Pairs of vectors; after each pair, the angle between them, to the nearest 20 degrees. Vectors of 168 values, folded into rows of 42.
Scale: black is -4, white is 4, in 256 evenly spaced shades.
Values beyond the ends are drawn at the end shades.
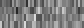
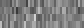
20 degrees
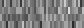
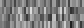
80 degrees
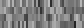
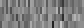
80 degrees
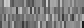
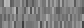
40 degrees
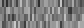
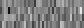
120 degrees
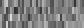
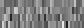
140 degrees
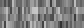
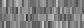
120 degrees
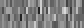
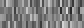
80 degrees
